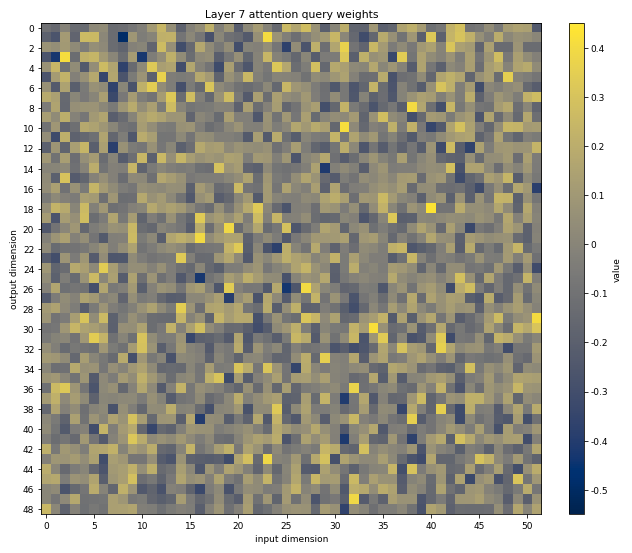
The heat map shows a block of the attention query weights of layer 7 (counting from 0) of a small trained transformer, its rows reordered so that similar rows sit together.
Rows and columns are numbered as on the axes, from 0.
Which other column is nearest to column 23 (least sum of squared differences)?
46
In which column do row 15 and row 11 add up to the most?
2
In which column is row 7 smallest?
7
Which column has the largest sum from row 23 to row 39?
27
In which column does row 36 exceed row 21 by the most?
32
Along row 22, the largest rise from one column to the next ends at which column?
25
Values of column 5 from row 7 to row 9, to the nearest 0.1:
0 0.1 0.1
